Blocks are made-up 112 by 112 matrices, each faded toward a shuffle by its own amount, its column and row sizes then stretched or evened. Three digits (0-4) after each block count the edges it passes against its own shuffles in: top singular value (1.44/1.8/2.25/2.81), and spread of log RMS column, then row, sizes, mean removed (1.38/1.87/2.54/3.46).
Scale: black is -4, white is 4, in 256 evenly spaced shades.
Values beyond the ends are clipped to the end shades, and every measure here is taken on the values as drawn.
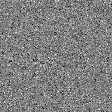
1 0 0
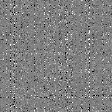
0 4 2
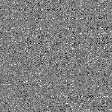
1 2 3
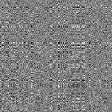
4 3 3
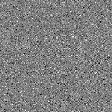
3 0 1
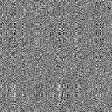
4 3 1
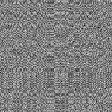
4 0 1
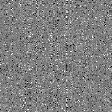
3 2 0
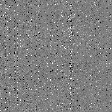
0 3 1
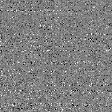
2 1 3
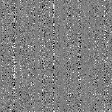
2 4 1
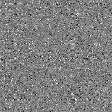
2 0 2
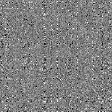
2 3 2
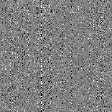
2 4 0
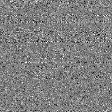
2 0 3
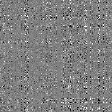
0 4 3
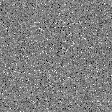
0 0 1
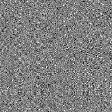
3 2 0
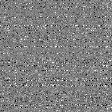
0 1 4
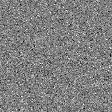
1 0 0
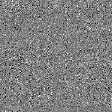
1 3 2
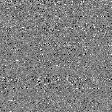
0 1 3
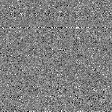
1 2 3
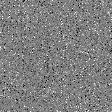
0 1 0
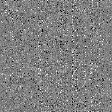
0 3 1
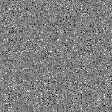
2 1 2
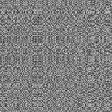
4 1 3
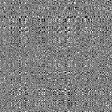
4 3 3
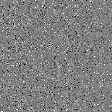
2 2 1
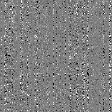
1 4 2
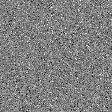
0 1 0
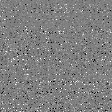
0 1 3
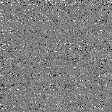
1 1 3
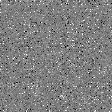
1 1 2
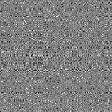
4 1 3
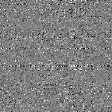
2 1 3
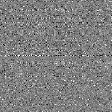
3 1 3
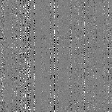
2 4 1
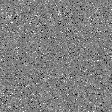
2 0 1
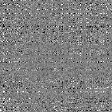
2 3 4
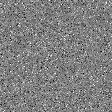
0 0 0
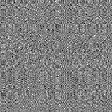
4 0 1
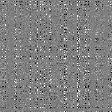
3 4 3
